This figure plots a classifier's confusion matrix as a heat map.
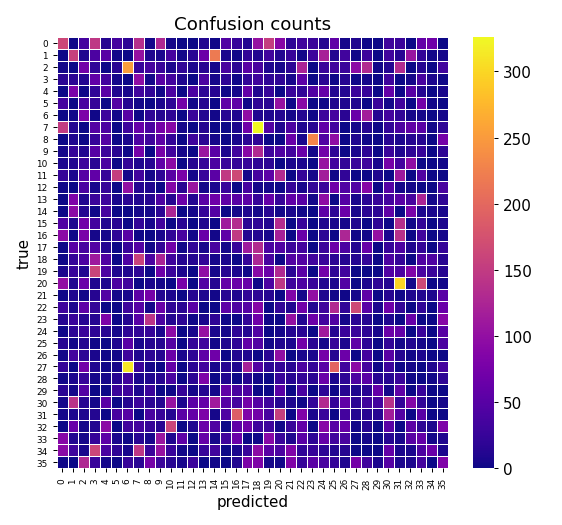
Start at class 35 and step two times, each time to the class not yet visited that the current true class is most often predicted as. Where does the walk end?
6
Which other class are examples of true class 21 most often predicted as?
23
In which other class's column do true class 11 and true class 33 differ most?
5
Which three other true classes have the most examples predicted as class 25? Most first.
27, 22, 8
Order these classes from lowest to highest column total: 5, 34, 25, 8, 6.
34, 5, 8, 25, 6
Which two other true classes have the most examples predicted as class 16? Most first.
31, 11
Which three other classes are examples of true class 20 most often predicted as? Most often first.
31, 33, 0
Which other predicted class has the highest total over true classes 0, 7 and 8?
18
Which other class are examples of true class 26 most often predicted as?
20
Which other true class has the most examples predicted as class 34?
0
